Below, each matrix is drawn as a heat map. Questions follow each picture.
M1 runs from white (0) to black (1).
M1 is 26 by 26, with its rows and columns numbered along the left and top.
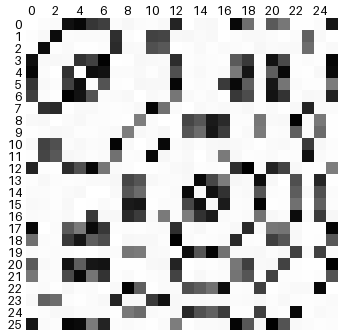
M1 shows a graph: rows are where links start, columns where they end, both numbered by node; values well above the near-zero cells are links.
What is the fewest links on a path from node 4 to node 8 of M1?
3
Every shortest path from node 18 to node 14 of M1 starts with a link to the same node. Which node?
node 5
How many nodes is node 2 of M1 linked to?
5
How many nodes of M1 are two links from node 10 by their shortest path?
1
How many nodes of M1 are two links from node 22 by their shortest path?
2
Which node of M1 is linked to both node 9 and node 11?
node 16
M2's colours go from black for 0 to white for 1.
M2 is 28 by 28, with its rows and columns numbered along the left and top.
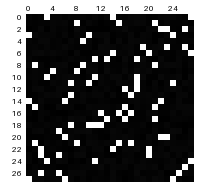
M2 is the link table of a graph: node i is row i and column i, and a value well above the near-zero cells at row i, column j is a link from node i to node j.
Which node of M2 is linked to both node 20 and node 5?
node 23
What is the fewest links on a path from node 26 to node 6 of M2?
4
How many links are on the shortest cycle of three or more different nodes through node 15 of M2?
3
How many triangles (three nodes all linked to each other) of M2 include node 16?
0
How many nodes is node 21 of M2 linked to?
4
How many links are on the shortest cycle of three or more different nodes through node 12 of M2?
6
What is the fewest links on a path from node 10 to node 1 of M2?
5
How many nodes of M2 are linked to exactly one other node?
3
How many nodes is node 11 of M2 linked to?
4
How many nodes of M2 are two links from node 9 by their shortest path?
2
